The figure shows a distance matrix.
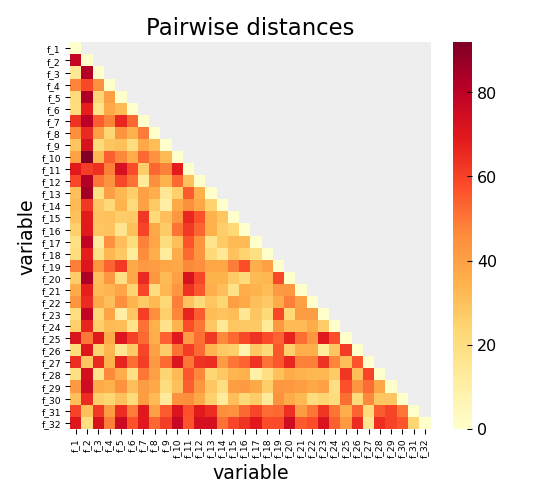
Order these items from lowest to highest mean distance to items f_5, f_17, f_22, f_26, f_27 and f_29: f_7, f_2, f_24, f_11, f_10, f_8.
f_24, f_8, f_10, f_7, f_11, f_2
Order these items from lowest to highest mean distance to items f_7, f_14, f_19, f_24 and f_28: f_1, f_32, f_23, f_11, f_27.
f_1, f_23, f_11, f_27, f_32
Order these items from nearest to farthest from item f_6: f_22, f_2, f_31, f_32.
f_22, f_31, f_32, f_2
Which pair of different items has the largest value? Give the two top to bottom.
f_2, f_10
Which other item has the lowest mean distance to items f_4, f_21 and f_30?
f_14
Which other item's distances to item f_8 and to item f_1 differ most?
f_25
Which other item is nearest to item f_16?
f_26
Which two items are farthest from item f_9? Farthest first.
f_2, f_32
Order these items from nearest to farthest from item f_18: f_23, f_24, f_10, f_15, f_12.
f_24, f_23, f_15, f_10, f_12
